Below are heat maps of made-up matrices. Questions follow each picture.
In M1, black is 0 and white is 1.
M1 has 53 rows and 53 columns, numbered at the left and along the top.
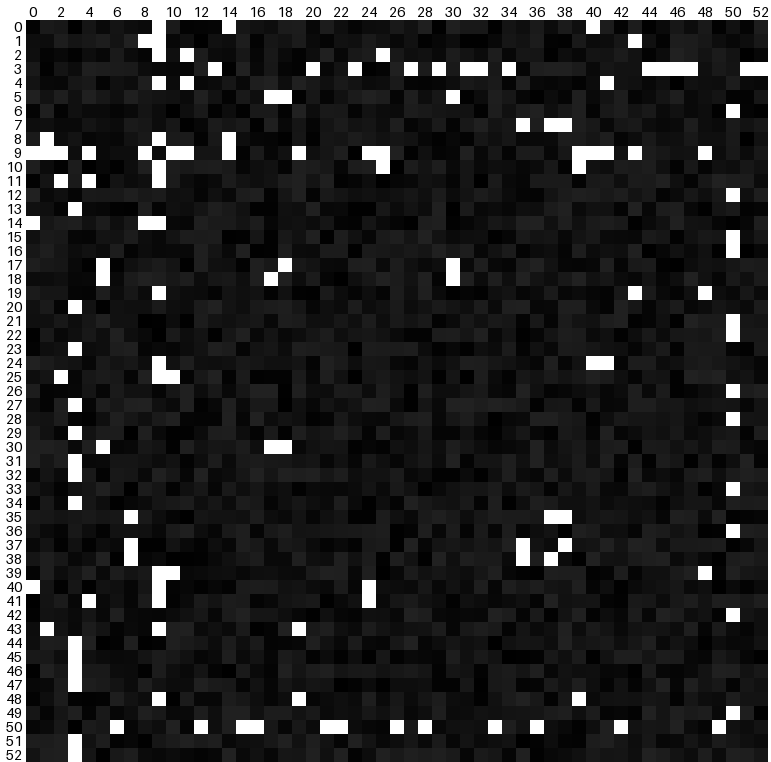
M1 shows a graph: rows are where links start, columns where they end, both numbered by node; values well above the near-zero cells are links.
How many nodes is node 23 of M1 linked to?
1
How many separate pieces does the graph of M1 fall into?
5
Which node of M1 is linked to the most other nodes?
node 9
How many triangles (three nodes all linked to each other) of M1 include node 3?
0
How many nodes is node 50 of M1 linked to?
12
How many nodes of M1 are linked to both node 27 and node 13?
1
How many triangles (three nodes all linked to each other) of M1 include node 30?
3
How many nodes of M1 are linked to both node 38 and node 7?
2
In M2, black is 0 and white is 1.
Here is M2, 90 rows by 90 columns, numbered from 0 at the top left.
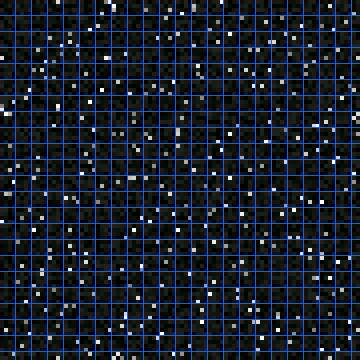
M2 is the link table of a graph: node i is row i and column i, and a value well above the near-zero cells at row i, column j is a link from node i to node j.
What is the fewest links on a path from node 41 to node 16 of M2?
3
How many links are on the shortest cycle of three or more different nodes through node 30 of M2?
3
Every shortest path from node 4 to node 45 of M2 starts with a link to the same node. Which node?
node 70
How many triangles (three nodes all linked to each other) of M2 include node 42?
2
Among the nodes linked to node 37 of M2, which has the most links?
node 79
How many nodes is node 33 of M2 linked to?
6
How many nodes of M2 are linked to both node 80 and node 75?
2
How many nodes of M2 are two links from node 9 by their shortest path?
9
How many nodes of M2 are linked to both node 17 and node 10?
1
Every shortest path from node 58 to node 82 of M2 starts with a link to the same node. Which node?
node 81
